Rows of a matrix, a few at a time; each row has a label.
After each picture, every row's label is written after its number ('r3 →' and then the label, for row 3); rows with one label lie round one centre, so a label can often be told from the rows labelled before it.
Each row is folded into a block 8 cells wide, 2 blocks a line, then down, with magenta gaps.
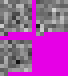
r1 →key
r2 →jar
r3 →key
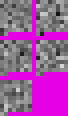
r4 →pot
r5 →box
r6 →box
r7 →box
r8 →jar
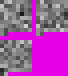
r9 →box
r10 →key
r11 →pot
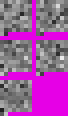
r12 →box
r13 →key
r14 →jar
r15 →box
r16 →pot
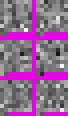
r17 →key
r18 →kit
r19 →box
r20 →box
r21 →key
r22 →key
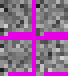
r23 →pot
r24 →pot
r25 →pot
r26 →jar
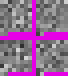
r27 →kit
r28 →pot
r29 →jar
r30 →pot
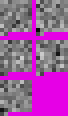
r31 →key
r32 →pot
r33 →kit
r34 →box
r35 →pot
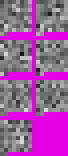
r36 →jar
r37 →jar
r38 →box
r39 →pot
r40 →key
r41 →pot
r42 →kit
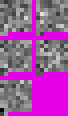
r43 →jar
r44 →box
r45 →pot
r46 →kit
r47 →pot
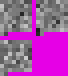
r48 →box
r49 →pot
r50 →key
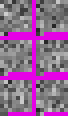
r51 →box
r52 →pot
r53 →pot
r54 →kit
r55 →kit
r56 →pot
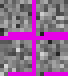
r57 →pot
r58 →box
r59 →jar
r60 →box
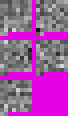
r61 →jar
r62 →pot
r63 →key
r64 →box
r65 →jar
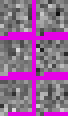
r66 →key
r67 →box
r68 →jar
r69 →pot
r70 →jar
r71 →key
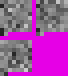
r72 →pot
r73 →pot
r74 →key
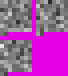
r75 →key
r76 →box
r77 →box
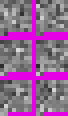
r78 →box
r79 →box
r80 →jar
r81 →jar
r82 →jar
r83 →jar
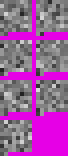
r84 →box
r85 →box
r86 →pot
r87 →pot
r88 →box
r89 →pot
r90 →kit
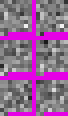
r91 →box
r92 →box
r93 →jar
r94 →jar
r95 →key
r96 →jar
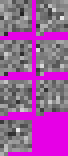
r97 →box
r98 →jar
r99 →box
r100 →pot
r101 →key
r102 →kit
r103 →jar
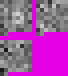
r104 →kit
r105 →pot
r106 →pot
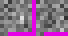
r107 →kit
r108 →key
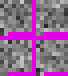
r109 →pot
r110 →key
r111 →kit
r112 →pot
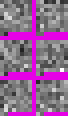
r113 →box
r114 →kit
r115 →box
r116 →key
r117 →jar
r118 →jar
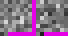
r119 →kit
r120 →key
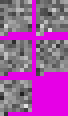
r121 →jar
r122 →jar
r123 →box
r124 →pot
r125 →box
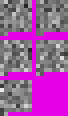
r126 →kit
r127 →kit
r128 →key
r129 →key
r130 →pot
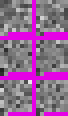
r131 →jar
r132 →key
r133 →pot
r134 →pot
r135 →pot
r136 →pot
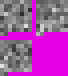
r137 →box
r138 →jar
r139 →key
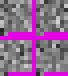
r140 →pot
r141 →kit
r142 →box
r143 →pot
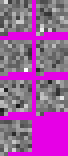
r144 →kit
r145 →jar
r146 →key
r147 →pot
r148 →pot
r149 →box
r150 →jar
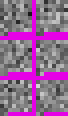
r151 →key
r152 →kit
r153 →key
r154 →pot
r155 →kit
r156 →box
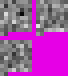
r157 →box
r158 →key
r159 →key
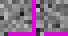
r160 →box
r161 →pot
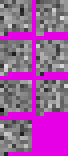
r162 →box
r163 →jar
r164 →jar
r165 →box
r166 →pot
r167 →kit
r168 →box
